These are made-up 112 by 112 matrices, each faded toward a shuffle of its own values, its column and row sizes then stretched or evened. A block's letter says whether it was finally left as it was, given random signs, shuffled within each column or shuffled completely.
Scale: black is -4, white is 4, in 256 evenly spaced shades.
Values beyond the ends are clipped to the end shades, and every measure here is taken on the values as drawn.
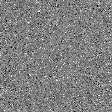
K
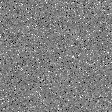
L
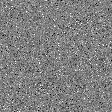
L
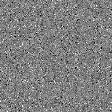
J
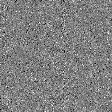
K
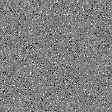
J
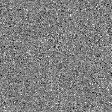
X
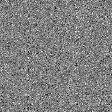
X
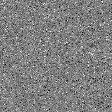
K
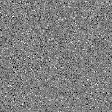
J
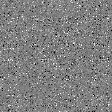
X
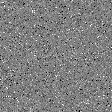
L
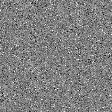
K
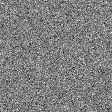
L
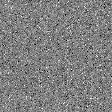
K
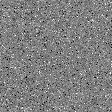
L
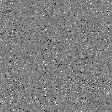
J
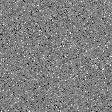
L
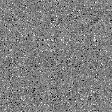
J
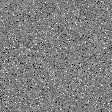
L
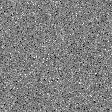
L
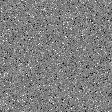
L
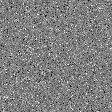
L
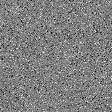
L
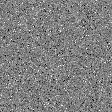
L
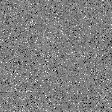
X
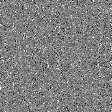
K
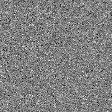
X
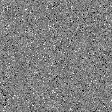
K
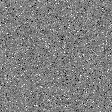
L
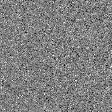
K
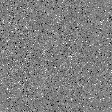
K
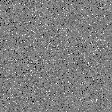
X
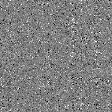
J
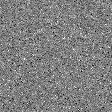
L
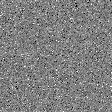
L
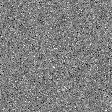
L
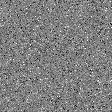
L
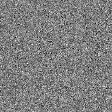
X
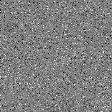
X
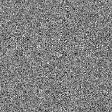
J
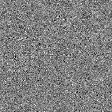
J
